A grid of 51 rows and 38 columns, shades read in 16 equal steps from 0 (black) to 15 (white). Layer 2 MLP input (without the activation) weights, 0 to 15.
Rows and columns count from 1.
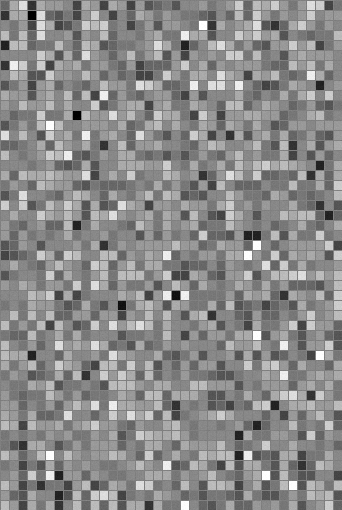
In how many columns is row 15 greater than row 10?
19
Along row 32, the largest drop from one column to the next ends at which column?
24
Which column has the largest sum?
6
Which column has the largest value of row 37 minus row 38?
4
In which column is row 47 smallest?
34
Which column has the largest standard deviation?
29
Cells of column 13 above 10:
12
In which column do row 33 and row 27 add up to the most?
11
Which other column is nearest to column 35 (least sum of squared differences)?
2
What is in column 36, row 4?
7
